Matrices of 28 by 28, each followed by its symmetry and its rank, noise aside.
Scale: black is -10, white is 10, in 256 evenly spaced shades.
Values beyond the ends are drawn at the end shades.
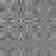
no symmetry, rank two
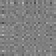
antisymmetric, rank two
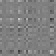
symmetric, rank one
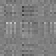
antisymmetric, rank two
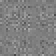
symmetric, rank three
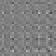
antisymmetric, rank two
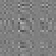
no symmetry, rank two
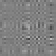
no symmetry, rank two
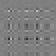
no symmetry, rank one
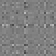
antisymmetric, rank two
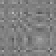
symmetric, rank two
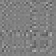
symmetric, rank three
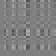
no symmetry, rank one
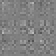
symmetric, rank two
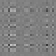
no symmetry, rank one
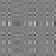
no symmetry, rank one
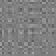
antisymmetric, rank two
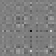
symmetric, rank two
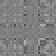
symmetric, rank two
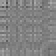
symmetric, rank two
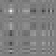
symmetric, rank one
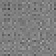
symmetric, rank three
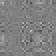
symmetric, rank two
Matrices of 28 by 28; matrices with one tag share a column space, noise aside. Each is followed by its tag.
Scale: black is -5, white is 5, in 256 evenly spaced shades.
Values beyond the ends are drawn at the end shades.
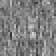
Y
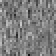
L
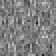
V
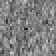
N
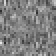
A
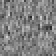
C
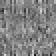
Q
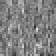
Q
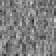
V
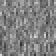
V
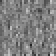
Q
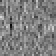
C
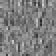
V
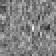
C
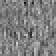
Y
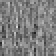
Y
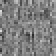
L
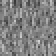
V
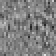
C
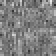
L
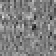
C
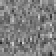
A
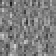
V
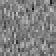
A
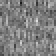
V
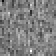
L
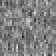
V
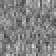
V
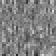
Q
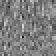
C
